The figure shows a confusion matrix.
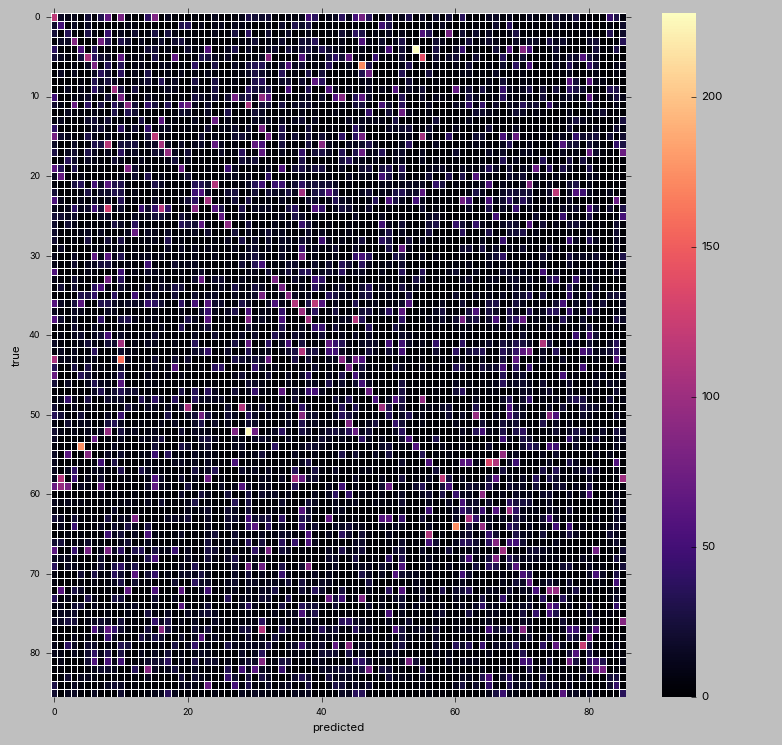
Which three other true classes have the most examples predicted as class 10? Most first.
43, 41, 0
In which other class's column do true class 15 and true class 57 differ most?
55
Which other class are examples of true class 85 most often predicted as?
76
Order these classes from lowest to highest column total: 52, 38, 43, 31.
43, 38, 31, 52
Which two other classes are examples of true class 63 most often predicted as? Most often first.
62, 12
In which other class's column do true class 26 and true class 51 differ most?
44
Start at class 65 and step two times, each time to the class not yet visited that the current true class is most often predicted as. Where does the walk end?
66
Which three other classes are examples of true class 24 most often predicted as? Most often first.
8, 16, 21
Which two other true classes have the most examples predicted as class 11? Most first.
19, 72
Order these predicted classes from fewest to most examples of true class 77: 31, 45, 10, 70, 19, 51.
19, 10, 45, 51, 70, 31
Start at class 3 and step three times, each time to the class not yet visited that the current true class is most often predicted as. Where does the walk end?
34
